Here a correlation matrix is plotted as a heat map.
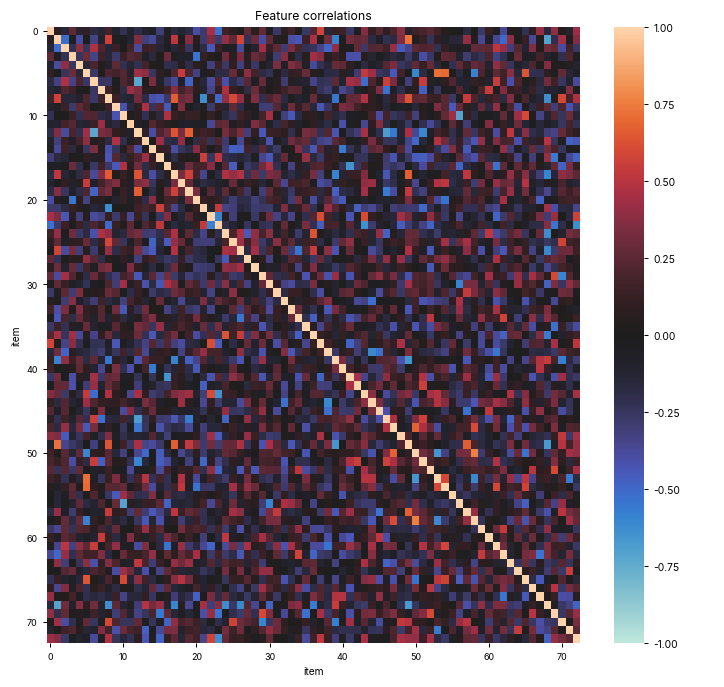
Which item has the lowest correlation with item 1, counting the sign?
68
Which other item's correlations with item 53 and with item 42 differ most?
5
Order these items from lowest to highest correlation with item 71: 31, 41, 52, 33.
41, 33, 52, 31
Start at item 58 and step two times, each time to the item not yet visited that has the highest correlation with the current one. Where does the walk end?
47
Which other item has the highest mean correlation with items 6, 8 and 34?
61
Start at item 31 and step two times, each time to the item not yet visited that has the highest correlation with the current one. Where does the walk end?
49
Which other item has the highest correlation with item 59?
62
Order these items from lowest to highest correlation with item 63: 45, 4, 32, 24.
4, 32, 45, 24
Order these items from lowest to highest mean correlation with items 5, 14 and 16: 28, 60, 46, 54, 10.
46, 28, 54, 60, 10
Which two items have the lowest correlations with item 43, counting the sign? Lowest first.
23, 6
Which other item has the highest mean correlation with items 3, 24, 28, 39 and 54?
36
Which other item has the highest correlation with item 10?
65
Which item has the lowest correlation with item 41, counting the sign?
16
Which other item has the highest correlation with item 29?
69
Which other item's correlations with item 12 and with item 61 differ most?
6
